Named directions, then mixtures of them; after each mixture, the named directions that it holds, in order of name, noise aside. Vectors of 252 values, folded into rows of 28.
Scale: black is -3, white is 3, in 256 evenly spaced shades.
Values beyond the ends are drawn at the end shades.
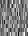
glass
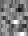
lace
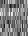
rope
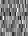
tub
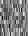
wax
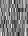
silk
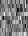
lace, tub.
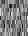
rope, tub.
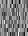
glass.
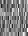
glass, rope, wax.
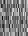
glass, rope, wax.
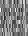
silk, tub, wax.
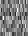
tub.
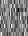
rope, silk, tub.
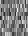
tub.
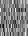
silk, wax.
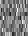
tub.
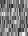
glass, lace, rope.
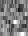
lace.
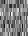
rope, tub.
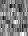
lace, rope.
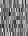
silk, tub, wax.
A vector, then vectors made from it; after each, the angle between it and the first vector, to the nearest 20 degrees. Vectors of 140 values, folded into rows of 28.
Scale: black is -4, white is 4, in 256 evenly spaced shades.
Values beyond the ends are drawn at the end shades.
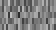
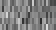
60 degrees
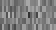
100 degrees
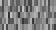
20 degrees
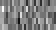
100 degrees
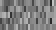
100 degrees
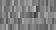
140 degrees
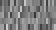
140 degrees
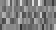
80 degrees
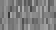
40 degrees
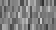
120 degrees
